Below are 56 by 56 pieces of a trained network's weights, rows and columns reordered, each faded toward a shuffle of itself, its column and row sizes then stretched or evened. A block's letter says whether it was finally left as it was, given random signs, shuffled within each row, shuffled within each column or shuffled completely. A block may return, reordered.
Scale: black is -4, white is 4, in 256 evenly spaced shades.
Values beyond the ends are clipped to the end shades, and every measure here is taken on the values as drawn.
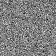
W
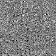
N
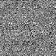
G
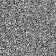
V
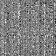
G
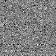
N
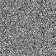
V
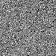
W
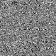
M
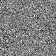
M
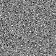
W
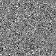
N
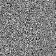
V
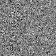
V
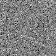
V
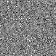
G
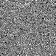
M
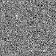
N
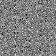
V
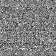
M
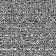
M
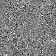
V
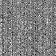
G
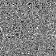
N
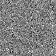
V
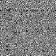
G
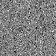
V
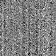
V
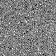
W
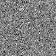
V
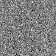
V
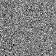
V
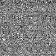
G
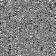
V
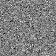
W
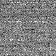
M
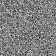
M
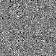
N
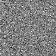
V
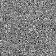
N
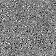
M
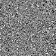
V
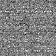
M
